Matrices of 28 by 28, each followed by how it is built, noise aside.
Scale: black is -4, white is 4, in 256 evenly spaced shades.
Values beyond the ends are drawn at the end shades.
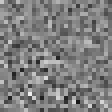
lower triangular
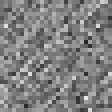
Hankel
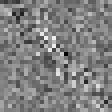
banded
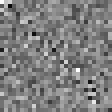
banded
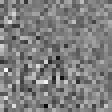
lower triangular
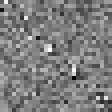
banded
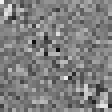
banded
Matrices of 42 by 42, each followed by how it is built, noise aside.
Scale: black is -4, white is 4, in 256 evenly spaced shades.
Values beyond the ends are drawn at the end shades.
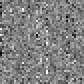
uneven columns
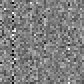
uneven columns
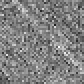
Toeplitz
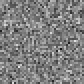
noise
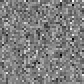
uneven columns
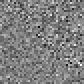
upper triangular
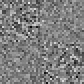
block diagonal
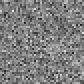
noise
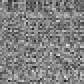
blocks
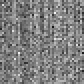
blocks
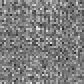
blocks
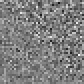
upper triangular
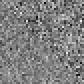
upper triangular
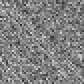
Toeplitz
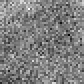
smooth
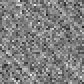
Toeplitz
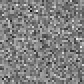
noise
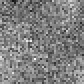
smooth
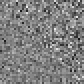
upper triangular
